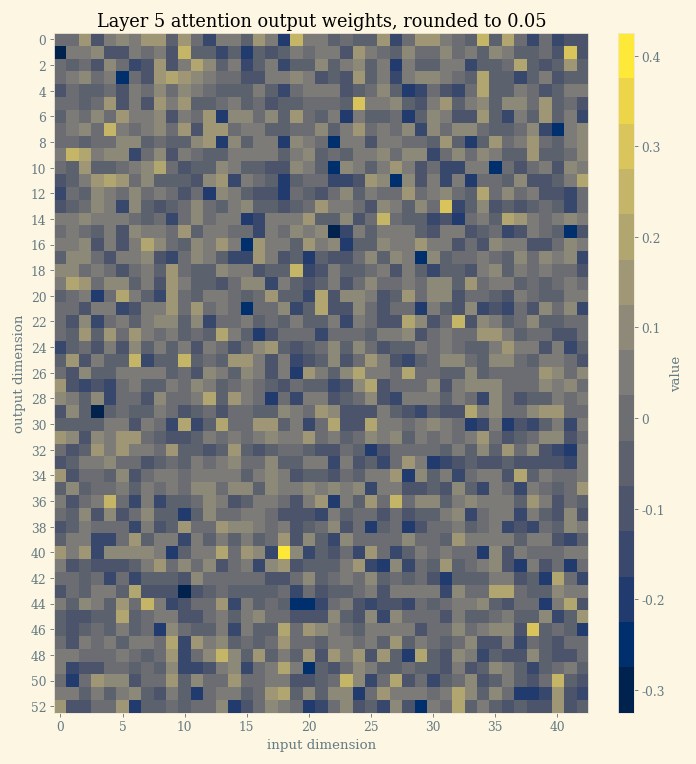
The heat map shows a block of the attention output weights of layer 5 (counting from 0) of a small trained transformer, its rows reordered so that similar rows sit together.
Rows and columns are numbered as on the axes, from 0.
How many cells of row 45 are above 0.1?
2
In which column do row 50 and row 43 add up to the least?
10
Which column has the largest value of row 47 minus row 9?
9
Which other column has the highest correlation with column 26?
20
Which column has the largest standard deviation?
18
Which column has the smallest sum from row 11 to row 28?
23
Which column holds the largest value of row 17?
16
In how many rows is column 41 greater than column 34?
26
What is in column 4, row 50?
0.1
